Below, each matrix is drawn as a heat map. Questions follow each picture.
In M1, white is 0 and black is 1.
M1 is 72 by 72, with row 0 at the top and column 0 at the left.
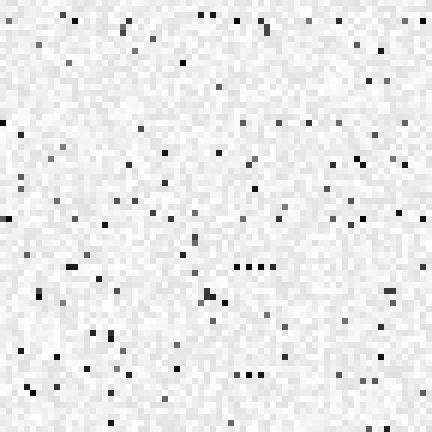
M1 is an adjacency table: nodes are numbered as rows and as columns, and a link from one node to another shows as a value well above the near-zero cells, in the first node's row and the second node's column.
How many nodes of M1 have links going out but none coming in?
12
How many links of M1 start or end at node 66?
2
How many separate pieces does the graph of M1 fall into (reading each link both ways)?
3
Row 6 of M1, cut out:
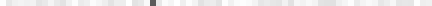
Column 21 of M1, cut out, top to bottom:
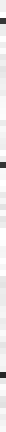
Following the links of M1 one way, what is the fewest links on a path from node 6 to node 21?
3
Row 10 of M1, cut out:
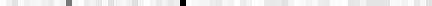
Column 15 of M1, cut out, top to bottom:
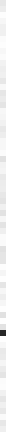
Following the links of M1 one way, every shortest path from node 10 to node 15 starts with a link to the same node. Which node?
node 30
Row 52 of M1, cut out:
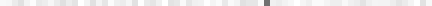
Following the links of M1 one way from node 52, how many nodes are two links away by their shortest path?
7
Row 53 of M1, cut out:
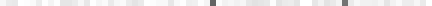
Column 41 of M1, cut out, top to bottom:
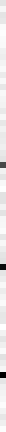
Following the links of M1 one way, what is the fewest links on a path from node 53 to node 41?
4
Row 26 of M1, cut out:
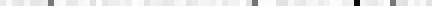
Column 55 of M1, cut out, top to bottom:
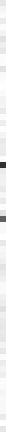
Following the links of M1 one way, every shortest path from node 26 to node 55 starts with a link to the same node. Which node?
node 42
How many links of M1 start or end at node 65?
6
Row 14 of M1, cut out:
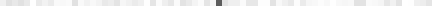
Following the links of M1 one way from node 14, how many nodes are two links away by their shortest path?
9
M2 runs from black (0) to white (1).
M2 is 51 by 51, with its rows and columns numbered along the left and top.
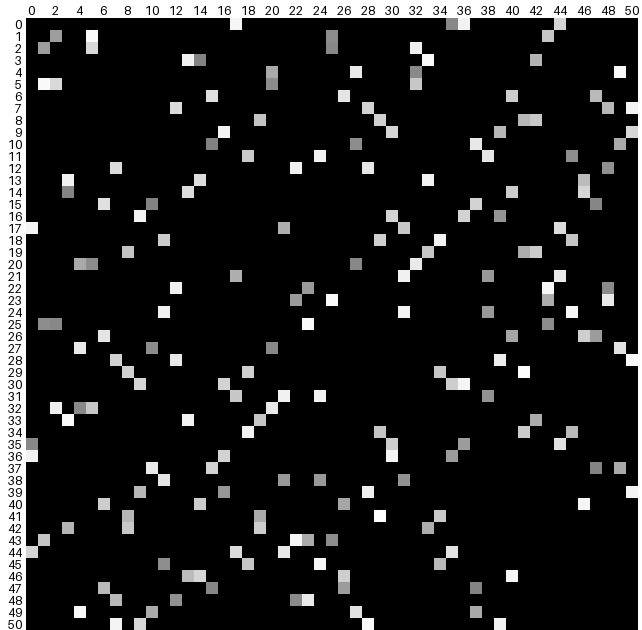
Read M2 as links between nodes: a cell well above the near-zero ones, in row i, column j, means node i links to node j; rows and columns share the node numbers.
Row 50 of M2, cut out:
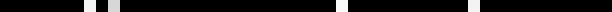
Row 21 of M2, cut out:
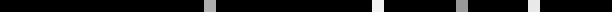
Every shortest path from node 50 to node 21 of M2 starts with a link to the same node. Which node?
node 9
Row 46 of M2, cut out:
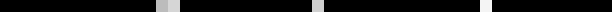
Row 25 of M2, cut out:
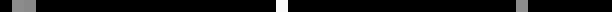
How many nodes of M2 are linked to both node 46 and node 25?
0
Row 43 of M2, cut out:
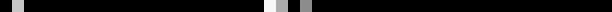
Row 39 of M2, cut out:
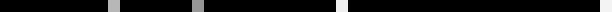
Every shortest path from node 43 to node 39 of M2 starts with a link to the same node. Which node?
node 22
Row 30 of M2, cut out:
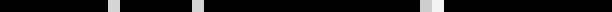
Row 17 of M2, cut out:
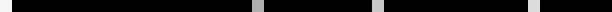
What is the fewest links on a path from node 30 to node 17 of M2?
3
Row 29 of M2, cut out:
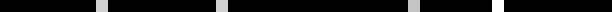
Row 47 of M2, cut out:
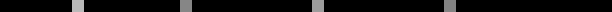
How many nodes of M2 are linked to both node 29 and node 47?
0
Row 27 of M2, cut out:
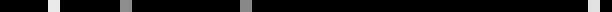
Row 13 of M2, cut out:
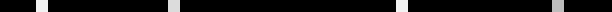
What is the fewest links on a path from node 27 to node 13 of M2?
6
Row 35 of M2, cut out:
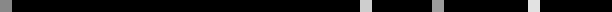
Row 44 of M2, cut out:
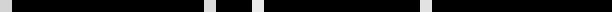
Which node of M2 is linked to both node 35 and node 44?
node 0
